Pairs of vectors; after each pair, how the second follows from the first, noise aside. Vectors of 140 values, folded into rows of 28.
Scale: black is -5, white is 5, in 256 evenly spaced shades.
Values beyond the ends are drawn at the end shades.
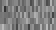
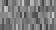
negated.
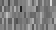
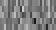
reversed.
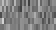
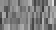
shuffled.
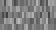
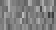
reversed, partly zeroed.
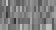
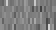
reversed, partly zeroed.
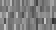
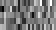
reversed, scaled up.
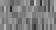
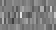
wrapped around, negated, partly zeroed.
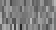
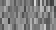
reversed, negated.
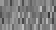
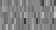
wrapped around, negated, partly zeroed.
